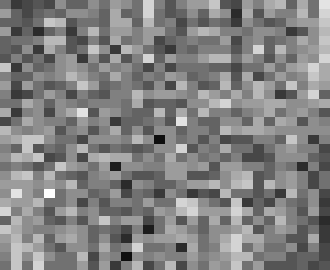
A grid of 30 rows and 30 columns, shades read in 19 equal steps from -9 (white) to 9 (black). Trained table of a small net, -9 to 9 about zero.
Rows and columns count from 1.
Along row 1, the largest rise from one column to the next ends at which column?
21
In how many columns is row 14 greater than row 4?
14
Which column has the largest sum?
12
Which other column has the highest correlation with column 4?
2
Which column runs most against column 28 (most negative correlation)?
22
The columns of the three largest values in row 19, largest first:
11, 28, 30
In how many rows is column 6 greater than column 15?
11
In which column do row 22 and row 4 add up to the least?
5
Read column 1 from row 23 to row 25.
-3 -6 2
